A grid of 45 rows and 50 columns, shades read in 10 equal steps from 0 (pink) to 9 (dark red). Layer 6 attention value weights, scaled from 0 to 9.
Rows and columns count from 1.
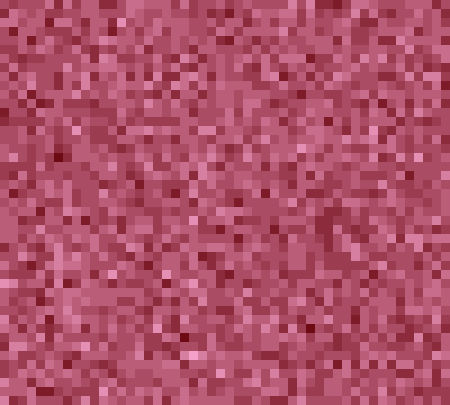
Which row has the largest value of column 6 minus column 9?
36
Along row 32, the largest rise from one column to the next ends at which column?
8
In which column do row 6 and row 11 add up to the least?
9
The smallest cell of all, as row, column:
40, 22
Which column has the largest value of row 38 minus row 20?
21
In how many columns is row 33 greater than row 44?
18
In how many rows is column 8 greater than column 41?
13
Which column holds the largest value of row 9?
32
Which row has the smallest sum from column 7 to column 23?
33
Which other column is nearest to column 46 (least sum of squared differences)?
48
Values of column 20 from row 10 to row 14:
2 7 3 4 6
